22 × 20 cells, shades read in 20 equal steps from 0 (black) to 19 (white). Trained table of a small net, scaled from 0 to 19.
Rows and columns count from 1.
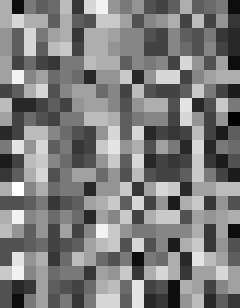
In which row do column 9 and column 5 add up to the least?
19
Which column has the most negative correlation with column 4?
16
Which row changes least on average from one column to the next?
3
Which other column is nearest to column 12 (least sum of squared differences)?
10
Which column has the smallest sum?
20
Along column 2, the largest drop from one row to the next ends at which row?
21
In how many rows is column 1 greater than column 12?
13
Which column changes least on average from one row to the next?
6
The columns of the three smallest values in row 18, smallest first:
15, 18, 5
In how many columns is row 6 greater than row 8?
12
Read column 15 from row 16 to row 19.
15 10 2 13
